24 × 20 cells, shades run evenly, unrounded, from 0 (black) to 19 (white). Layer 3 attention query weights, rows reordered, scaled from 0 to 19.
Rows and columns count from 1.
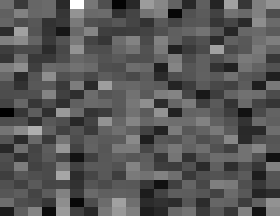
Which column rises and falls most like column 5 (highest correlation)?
10
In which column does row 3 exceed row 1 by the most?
9
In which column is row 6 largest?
16
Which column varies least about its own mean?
14
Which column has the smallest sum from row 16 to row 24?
6
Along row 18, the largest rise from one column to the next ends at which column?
13
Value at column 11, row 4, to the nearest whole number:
5
